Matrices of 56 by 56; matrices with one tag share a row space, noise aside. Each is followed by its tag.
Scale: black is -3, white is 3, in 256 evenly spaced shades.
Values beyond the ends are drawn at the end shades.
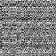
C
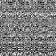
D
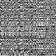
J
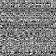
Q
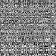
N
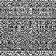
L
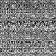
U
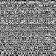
N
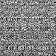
N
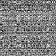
C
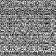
N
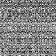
L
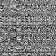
C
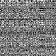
J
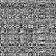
J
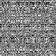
U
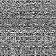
U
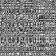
J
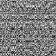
U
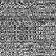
J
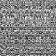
Q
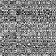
C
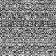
D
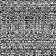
Q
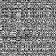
C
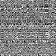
N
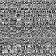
C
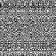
L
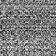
Q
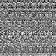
L
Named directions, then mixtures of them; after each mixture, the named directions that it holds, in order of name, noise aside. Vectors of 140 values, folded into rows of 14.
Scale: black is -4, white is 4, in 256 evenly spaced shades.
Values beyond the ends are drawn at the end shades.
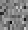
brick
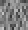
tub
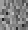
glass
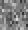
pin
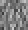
tub.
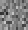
brick, glass.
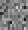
brick.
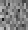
glass, tub.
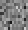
brick.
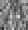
brick, tub.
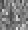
glass, pin.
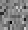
brick.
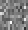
brick.
